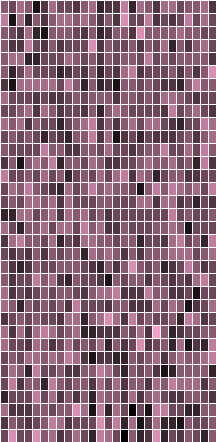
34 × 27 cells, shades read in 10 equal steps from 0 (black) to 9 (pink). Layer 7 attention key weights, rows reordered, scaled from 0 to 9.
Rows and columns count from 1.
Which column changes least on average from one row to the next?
16
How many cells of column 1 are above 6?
2
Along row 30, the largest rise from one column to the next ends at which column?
7
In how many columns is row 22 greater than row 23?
11
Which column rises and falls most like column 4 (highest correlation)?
22
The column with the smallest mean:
8
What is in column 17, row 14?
3
